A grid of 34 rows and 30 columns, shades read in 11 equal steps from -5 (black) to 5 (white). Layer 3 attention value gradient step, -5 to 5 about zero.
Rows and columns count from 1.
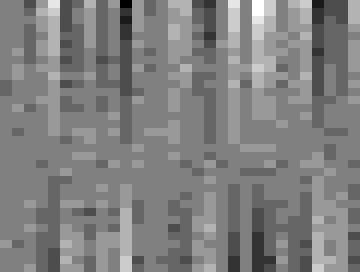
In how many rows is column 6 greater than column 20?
12
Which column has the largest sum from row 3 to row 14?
22
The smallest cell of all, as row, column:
1, 11
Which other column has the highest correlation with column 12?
23
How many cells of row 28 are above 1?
2
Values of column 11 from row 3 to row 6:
-4 -3 -3 -2
